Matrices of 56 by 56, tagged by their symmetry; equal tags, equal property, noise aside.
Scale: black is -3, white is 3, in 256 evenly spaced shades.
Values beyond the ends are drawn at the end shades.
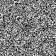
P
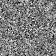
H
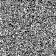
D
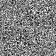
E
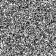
P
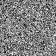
P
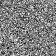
H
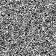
E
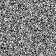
D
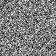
P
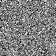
D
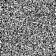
E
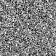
D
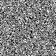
E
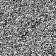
P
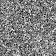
P
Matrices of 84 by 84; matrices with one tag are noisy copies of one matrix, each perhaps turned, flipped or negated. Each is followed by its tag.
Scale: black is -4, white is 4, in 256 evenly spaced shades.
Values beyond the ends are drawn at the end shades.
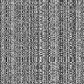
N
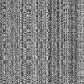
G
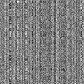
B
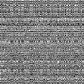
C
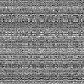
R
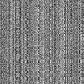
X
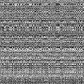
G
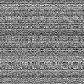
R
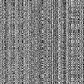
C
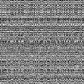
C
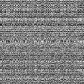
C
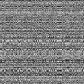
N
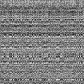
G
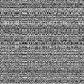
N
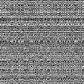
C
